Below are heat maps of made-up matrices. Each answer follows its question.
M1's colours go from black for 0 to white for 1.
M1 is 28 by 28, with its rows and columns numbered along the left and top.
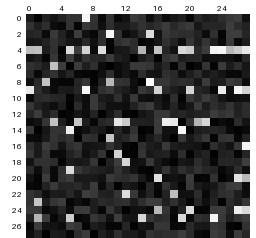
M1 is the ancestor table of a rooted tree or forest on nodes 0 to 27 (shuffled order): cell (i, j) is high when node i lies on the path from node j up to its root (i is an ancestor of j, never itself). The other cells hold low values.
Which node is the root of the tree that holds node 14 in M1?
4
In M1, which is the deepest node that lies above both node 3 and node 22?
13
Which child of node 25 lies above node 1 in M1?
23
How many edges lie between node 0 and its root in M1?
2
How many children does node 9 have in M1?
2
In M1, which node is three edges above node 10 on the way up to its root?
8
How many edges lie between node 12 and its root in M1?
3
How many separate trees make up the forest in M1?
3
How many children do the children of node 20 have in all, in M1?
1
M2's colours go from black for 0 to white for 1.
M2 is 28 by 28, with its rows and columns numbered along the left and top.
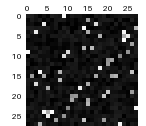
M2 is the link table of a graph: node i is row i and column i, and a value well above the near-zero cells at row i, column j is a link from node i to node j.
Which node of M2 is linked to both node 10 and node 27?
node 23
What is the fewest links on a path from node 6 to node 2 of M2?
3
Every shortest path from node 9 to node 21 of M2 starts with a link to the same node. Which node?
node 25
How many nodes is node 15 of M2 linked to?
5
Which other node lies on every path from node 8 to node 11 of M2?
node 14
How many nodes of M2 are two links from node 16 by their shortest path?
1
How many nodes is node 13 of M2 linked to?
1
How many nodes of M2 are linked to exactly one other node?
8
